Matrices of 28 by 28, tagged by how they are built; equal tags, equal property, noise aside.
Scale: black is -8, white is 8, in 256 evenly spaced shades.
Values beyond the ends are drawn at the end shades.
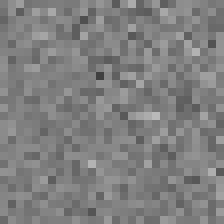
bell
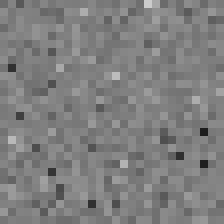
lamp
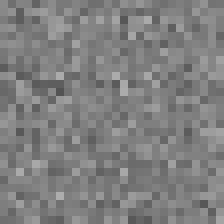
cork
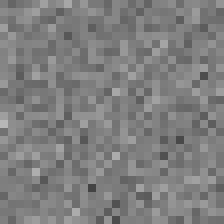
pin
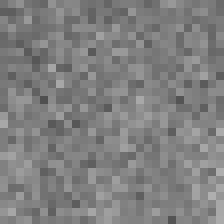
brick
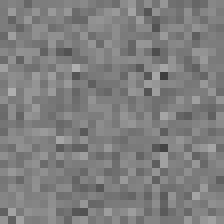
cork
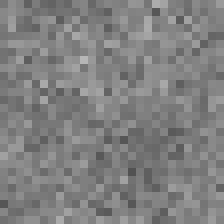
brick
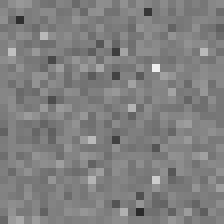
lamp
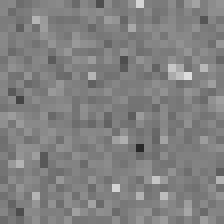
lamp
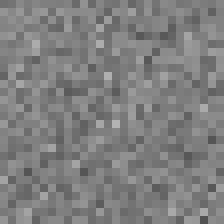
pin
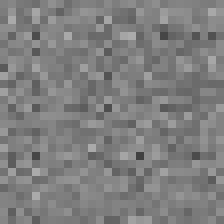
cork
